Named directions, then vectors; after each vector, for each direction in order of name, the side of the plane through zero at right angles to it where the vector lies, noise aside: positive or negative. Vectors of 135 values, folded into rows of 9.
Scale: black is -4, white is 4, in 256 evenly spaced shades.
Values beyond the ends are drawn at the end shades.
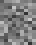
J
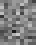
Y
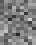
positive, negative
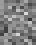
negative, positive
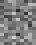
positive, negative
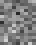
negative, negative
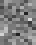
positive, negative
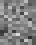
negative, positive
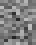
positive, positive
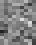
negative, positive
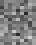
positive, negative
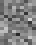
positive, negative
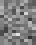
negative, positive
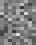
negative, positive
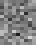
positive, negative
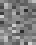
negative, negative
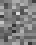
positive, positive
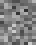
negative, negative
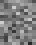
positive, positive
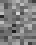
positive, positive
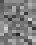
positive, negative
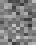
negative, negative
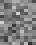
positive, positive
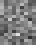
negative, positive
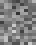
negative, negative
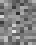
negative, negative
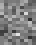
negative, positive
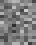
positive, positive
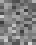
negative, negative
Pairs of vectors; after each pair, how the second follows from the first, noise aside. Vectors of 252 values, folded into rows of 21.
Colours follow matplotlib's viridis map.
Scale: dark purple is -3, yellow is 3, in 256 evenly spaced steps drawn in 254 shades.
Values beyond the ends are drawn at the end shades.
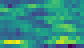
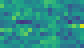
wrapped around, negated, shrunk.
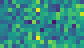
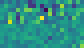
reversed, negated, partly zeroed.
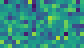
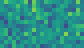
negated, shrunk.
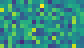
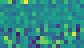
wrapped around, negated, partly zeroed.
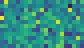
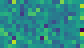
reversed, negated, partly zeroed.
